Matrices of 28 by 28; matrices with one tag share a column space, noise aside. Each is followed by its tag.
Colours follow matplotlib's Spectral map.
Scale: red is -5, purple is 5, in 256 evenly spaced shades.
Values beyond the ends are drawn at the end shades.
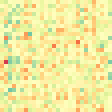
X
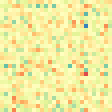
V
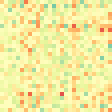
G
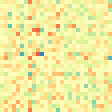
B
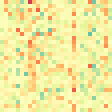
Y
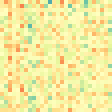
G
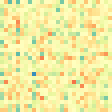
B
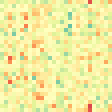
B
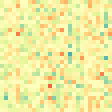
B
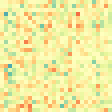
V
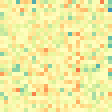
Y
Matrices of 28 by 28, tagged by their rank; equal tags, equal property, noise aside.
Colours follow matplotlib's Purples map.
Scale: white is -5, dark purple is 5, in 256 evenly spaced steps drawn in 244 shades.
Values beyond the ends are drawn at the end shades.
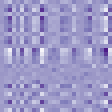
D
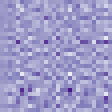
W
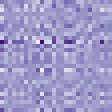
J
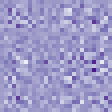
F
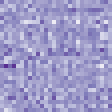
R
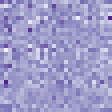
R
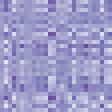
J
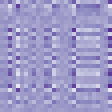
D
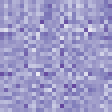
F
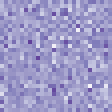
R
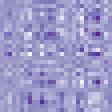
W
